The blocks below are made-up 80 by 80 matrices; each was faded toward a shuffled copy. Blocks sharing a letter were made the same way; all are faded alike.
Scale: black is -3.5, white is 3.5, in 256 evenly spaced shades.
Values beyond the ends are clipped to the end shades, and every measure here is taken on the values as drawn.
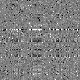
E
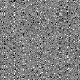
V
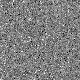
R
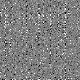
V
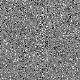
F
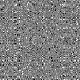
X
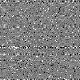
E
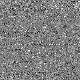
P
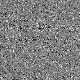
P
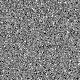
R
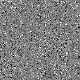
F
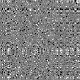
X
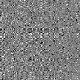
X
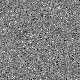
R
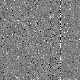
V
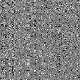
V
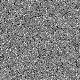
R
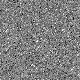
R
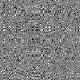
X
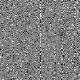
V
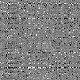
E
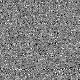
P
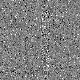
F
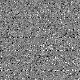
P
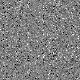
F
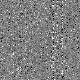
F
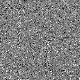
F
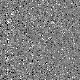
F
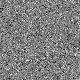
R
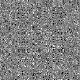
V
